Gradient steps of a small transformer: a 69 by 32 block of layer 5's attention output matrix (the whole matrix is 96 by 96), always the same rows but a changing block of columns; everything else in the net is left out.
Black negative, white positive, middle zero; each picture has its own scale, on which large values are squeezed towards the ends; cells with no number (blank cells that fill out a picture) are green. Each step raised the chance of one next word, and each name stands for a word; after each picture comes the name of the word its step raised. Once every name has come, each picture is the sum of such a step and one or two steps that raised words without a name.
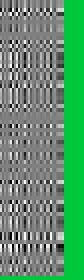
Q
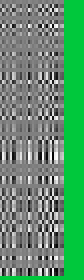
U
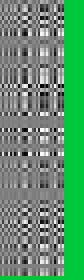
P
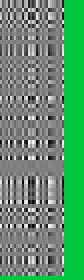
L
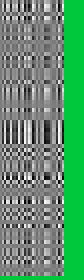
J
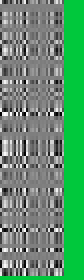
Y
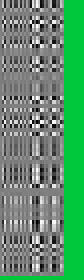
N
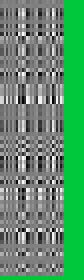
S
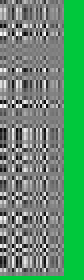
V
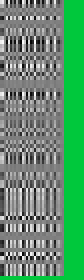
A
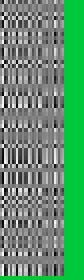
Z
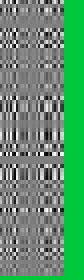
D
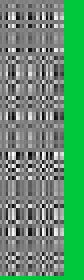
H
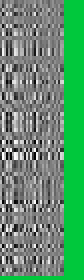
L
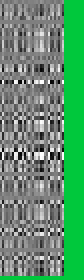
H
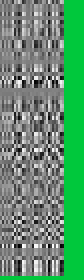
P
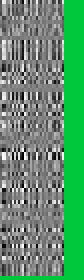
A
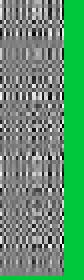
P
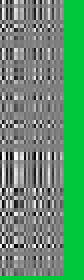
U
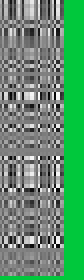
P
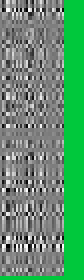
Q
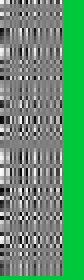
Z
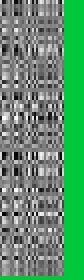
H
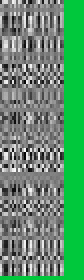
A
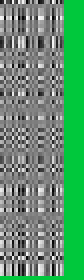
A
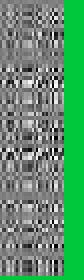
P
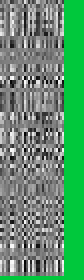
P
